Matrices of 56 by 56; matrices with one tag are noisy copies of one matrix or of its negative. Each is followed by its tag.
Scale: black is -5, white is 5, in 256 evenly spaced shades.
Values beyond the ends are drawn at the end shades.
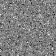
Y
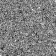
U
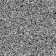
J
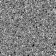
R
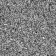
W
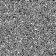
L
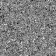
W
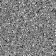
R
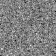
U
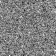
R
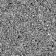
Y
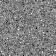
R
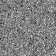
J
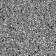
W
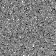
R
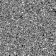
R
